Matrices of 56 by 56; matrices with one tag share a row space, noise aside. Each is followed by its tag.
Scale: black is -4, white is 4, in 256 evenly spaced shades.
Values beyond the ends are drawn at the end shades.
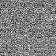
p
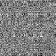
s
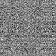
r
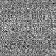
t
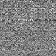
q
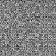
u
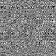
r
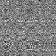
u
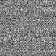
r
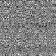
u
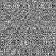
r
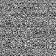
q
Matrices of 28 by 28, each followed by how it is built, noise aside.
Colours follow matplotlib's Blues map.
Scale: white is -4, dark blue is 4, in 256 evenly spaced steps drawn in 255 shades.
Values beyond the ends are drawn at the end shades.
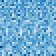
repeating columns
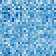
low rank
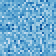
low rank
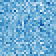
low rank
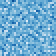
repeating rows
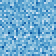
repeating columns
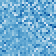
upper triangular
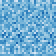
repeating columns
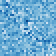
banded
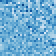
upper triangular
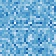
low rank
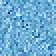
banded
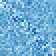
banded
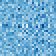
low rank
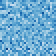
repeating columns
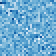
banded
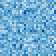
low rank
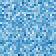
repeating columns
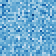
low rank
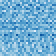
repeating columns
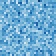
repeating rows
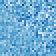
upper triangular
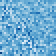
lower triangular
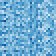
repeating rows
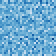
repeating columns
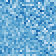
upper triangular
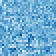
lower triangular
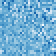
upper triangular
